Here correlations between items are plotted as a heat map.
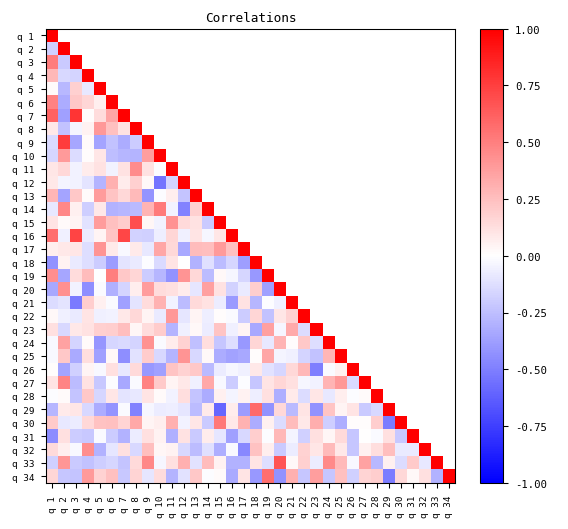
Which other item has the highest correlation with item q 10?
q 14
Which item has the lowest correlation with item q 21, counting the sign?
q 3
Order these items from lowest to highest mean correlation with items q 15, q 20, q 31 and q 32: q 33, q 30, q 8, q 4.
q 4, q 30, q 8, q 33
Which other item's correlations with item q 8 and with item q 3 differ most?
q 16
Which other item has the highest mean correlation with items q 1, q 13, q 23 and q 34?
q 19
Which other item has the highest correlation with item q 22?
q 11
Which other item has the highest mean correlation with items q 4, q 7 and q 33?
q 1
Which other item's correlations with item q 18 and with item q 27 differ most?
q 29
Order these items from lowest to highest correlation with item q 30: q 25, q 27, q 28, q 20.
q 25, q 20, q 27, q 28
